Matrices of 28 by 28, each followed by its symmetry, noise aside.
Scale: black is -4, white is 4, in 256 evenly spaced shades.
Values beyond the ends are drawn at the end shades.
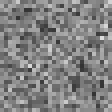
symmetric across the other diagonal.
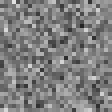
no symmetry.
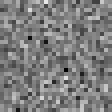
same after a half turn.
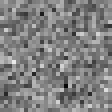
symmetric.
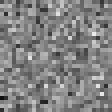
mirrored top to bottom.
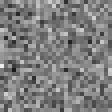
no symmetry.
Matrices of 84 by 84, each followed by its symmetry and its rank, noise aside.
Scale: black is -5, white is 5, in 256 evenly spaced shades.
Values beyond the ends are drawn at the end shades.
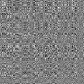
no symmetry, rank five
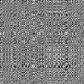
symmetric, rank four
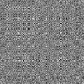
symmetric, rank four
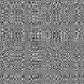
antisymmetric, rank four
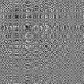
symmetric, rank four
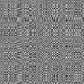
no symmetry, rank three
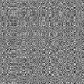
no symmetry, rank four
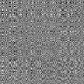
antisymmetric, rank four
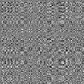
symmetric, rank three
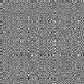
no symmetry, rank four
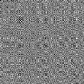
symmetric, rank five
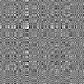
symmetric, rank three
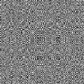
symmetric, rank five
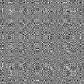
symmetric, rank four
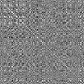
symmetric, rank four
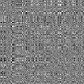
antisymmetric, rank four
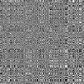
no symmetry, rank three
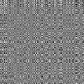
no symmetry, rank three
